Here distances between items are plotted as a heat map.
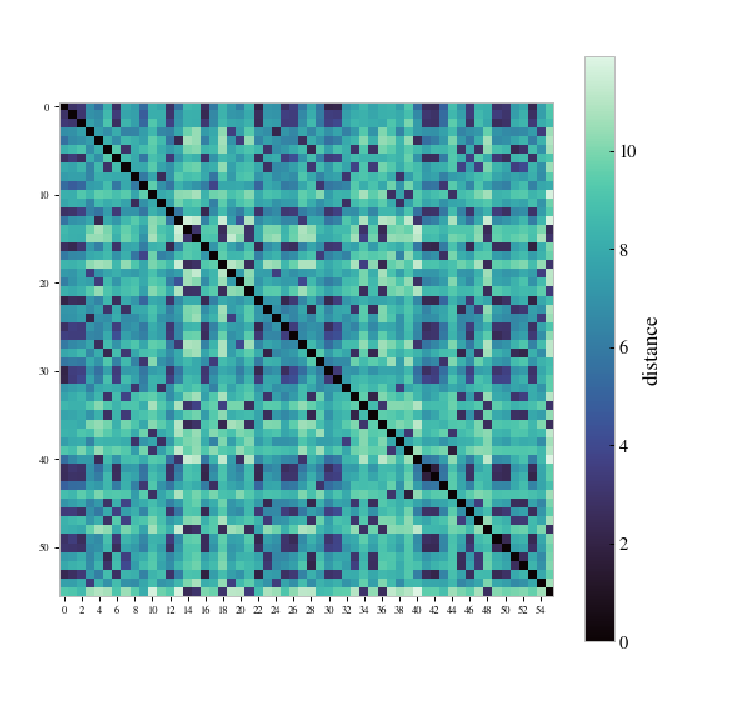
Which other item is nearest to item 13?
4
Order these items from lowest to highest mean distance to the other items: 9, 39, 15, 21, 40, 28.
9, 28, 40, 21, 15, 39
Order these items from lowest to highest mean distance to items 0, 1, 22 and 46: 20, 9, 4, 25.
25, 9, 4, 20
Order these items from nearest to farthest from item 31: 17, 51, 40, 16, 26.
16, 26, 40, 17, 51
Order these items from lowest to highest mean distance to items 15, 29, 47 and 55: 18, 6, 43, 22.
18, 43, 22, 6
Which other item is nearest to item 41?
42
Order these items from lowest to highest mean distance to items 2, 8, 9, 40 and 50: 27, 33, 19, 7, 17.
17, 27, 19, 7, 33
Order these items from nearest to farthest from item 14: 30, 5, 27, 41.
30, 41, 5, 27
